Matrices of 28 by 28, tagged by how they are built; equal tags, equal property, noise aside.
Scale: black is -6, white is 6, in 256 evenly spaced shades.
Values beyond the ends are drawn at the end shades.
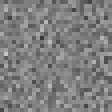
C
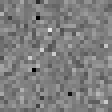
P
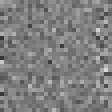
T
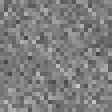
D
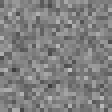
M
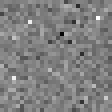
P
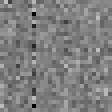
T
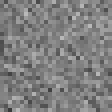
D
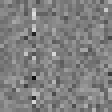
T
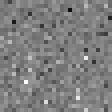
P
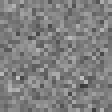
M
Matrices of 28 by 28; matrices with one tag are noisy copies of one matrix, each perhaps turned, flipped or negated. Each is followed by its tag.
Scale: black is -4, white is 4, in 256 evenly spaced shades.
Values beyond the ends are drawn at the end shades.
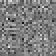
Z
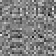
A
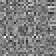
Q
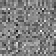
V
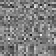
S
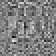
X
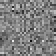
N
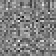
Q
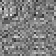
A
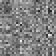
S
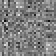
S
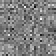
S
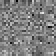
N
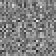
Q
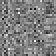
S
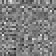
Z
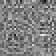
Z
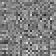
Q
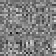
Z
